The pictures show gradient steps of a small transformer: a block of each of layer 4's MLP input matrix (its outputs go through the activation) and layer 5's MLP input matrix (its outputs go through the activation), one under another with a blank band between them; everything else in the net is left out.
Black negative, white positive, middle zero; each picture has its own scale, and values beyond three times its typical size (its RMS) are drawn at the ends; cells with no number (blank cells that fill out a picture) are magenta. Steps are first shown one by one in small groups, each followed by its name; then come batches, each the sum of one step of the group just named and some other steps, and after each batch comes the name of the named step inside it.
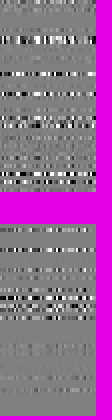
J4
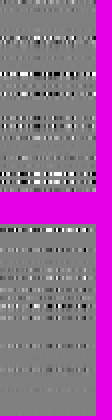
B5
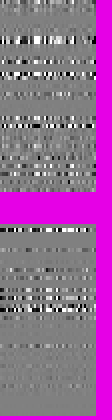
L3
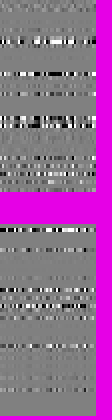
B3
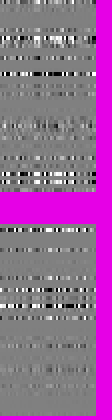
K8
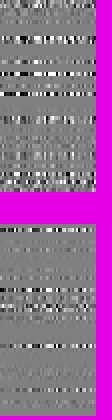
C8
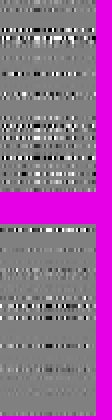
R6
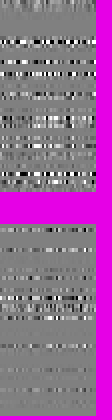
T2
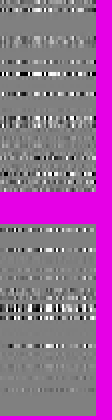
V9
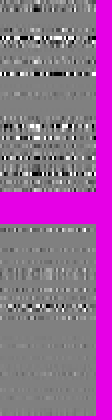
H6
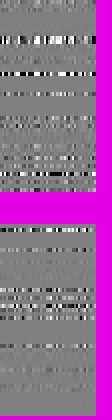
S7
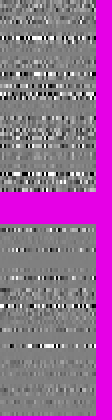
C8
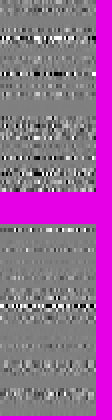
H6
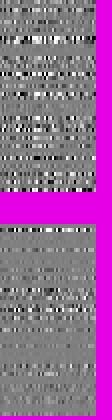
V9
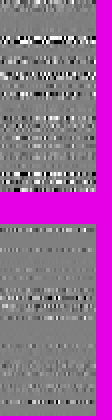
T2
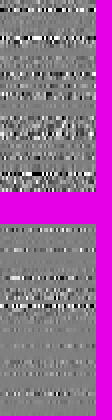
H6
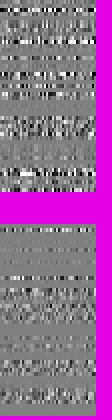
S7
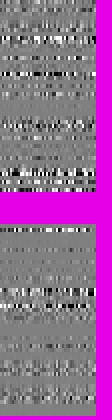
K8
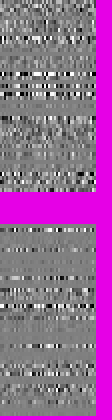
C8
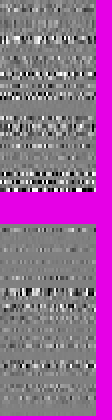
S7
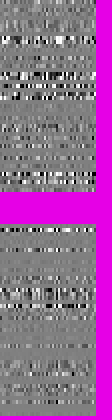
K8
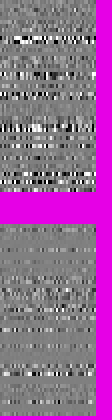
H6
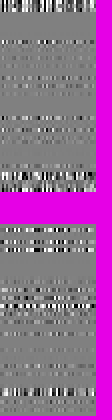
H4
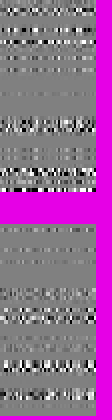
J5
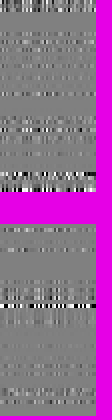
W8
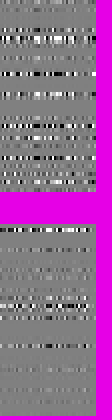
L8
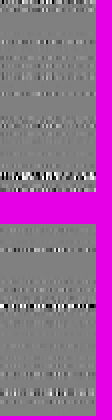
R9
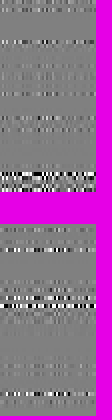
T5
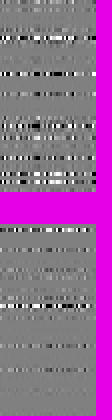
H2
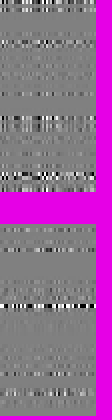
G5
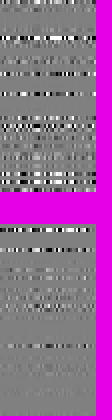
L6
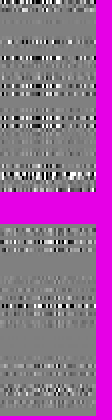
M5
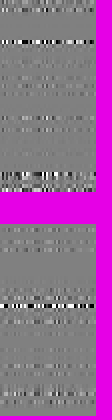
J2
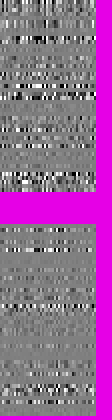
H4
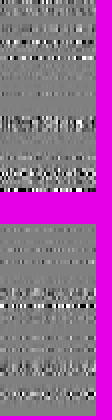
G5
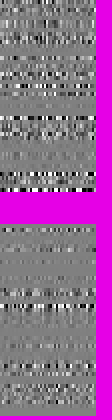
G5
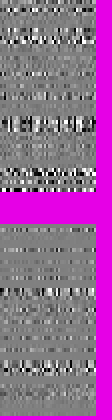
J5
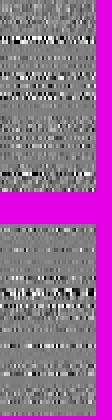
T5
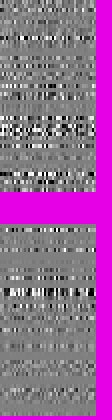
H4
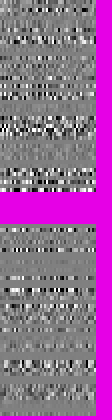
J5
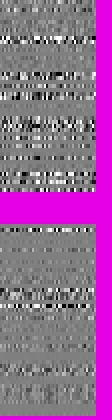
H2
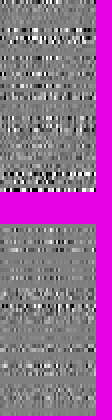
M5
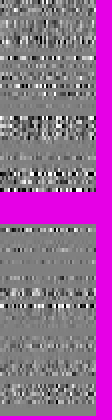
G5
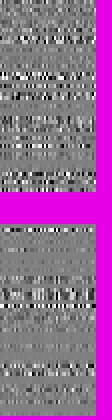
W8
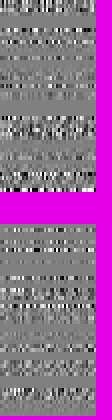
H4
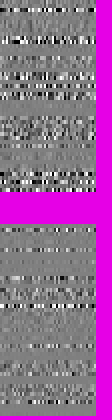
J2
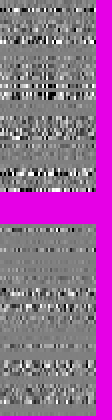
J5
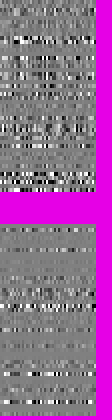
W8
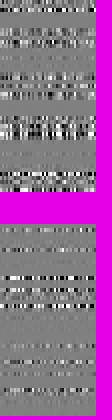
G5
